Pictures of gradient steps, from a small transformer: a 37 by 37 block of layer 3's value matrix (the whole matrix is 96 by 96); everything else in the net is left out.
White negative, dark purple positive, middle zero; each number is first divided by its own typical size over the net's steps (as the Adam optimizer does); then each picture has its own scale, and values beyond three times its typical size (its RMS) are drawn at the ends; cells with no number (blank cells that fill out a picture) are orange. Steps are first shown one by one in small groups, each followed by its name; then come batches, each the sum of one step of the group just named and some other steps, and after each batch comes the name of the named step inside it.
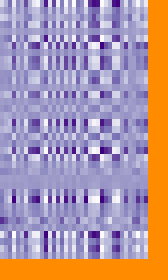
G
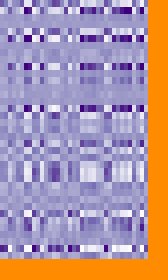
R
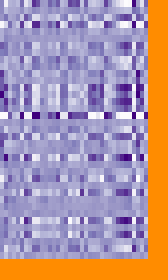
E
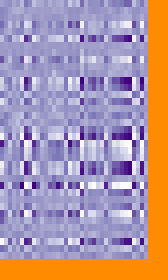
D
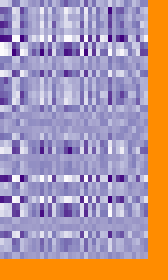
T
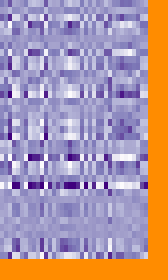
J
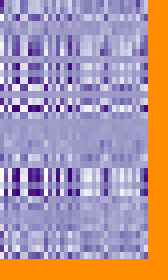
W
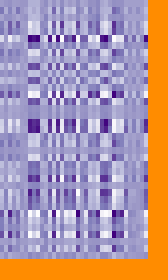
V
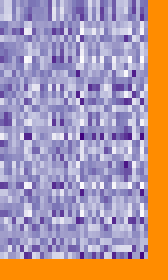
D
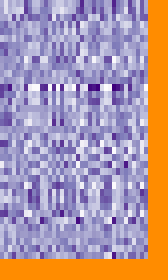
D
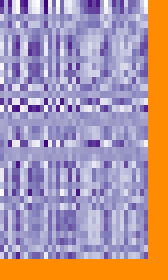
W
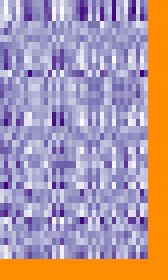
E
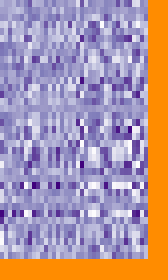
D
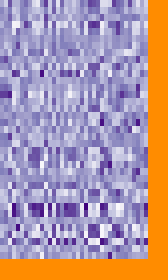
J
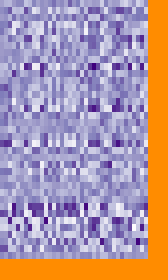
R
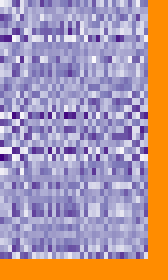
D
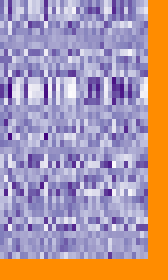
J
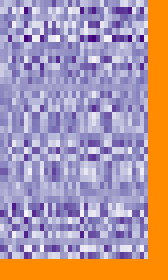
R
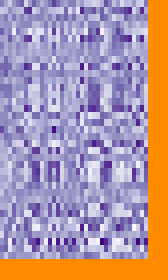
R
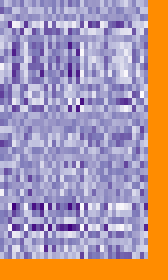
W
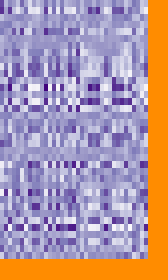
W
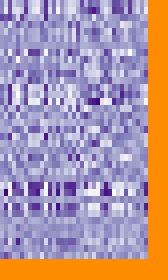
J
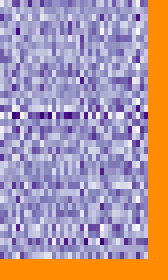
D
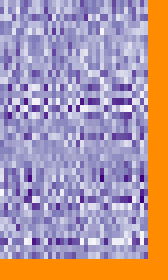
W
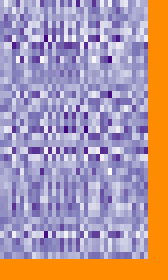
G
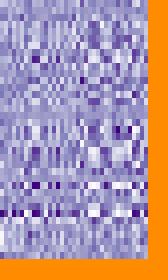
D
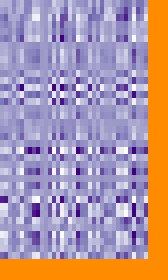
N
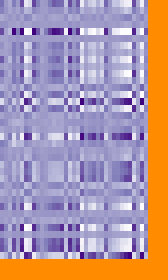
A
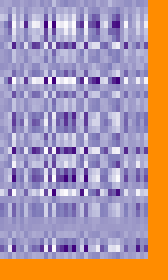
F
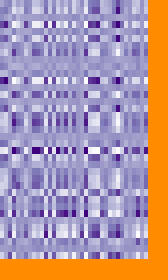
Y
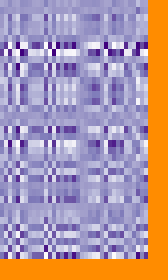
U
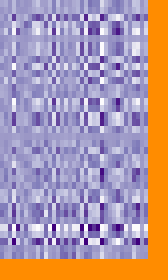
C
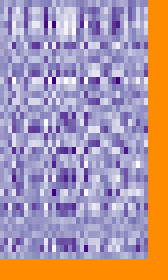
F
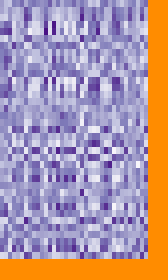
F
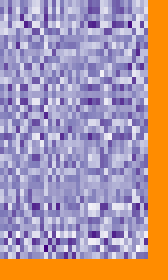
U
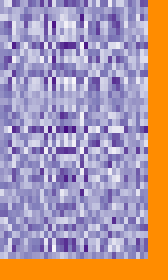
F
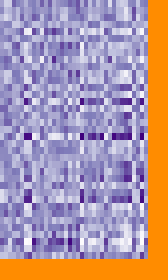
A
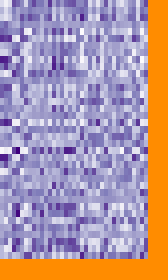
A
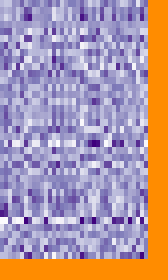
U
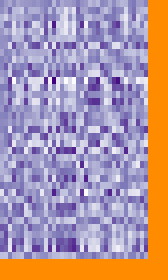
F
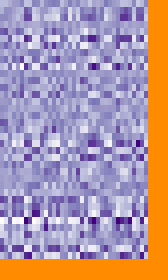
N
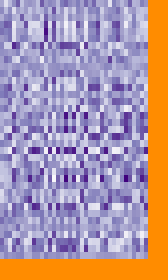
F
